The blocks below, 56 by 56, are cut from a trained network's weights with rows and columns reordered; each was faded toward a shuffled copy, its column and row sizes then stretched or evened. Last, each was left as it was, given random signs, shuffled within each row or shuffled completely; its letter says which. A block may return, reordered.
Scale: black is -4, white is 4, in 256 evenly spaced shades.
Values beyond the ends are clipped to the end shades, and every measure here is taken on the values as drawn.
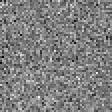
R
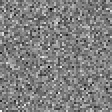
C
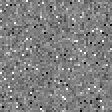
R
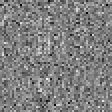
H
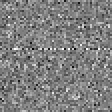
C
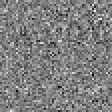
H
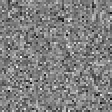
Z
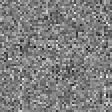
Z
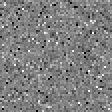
R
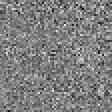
Z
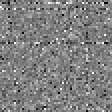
Z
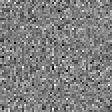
H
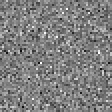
C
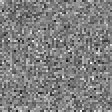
C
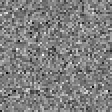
C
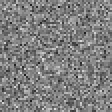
R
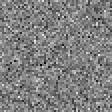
R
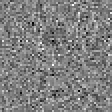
H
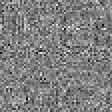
H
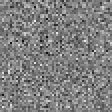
H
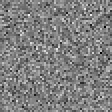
R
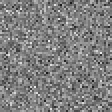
R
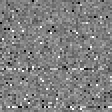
C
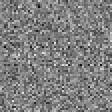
H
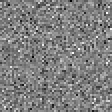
R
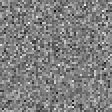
C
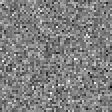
R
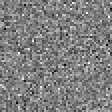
R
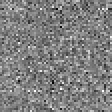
Z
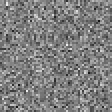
H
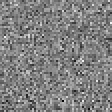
Z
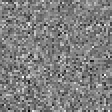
Z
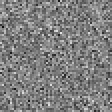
R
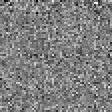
Z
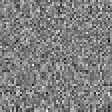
H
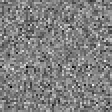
C
